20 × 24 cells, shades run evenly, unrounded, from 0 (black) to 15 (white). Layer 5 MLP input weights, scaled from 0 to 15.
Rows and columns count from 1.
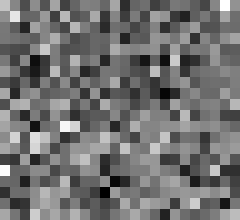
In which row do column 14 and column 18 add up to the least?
9
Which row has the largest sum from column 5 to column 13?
14
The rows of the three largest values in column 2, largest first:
2, 13, 10
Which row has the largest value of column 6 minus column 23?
19
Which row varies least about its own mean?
8
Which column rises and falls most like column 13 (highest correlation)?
20
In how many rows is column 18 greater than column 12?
8
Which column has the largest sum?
1
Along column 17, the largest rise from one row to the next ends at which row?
4
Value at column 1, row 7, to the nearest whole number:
9
